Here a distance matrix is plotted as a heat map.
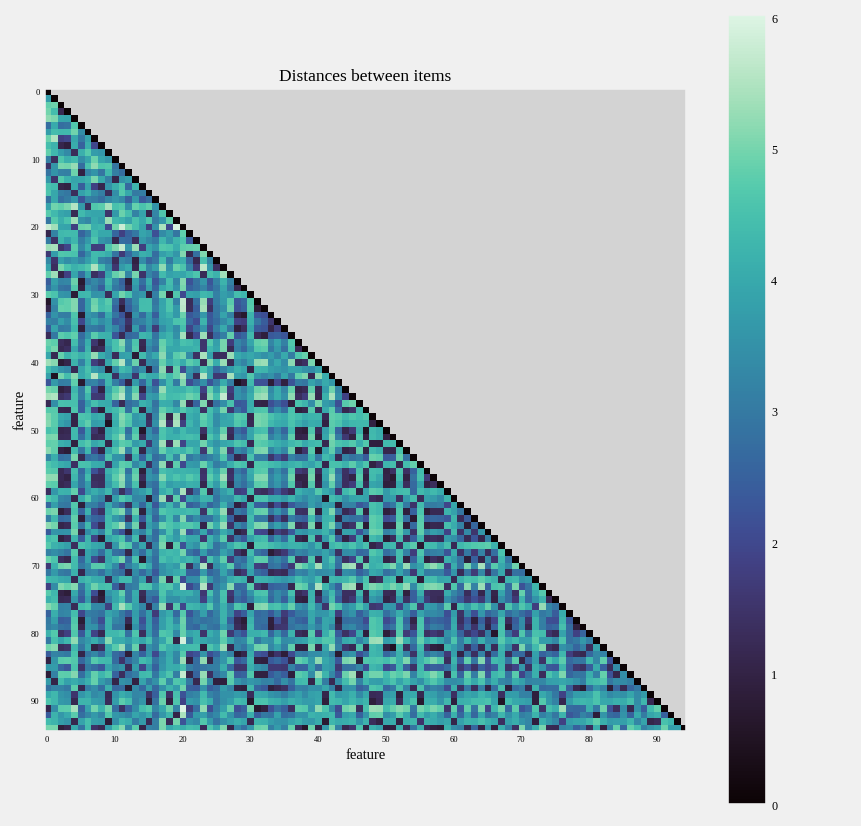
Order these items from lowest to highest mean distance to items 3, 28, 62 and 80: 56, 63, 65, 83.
56, 63, 83, 65
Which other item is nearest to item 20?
48
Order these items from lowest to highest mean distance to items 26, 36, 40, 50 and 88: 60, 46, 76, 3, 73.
3, 46, 73, 60, 76
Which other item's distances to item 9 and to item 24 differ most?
49
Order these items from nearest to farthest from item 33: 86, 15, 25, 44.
86, 25, 44, 15
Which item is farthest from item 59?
20
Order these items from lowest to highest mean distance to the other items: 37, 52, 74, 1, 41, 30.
74, 37, 41, 30, 52, 1
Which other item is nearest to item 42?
1
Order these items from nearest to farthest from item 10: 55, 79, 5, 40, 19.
79, 5, 55, 19, 40
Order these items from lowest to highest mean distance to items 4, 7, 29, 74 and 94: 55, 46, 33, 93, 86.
33, 93, 55, 46, 86
